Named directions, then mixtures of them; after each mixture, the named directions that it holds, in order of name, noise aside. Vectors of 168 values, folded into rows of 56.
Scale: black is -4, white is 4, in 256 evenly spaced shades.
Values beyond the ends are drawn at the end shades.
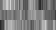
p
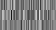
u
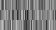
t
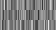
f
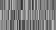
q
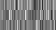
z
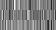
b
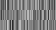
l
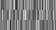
l, u, z.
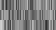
b, p, t.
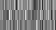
z.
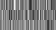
b, u.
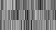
p, t, u.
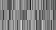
b, u, z.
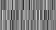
l, u.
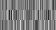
f, u, z.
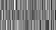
b, t, z.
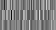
u.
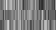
l, p.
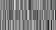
b.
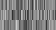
l, q, t.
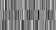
f.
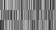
p, t, u.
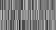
q.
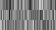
b, p, z.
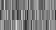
t.
